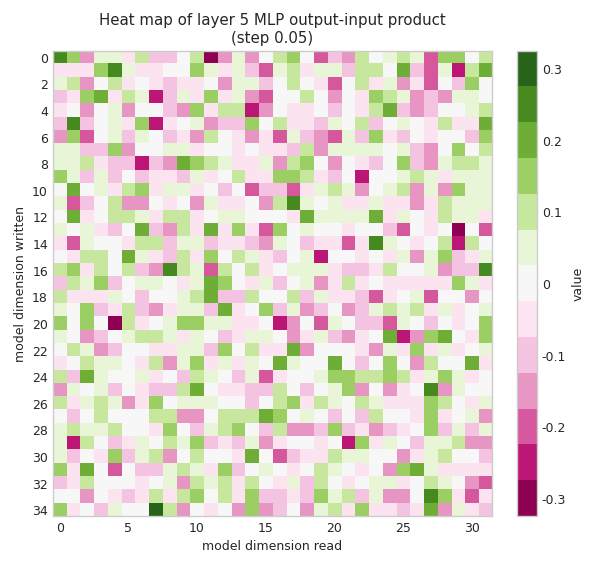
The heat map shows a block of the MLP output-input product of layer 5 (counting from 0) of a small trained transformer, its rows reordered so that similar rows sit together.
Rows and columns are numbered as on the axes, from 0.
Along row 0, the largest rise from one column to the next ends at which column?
28
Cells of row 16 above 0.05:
10
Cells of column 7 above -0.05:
17
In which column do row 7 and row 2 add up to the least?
27
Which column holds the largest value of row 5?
1
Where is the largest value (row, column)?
34, 7
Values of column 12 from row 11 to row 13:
-0.05 0.05 -0.05
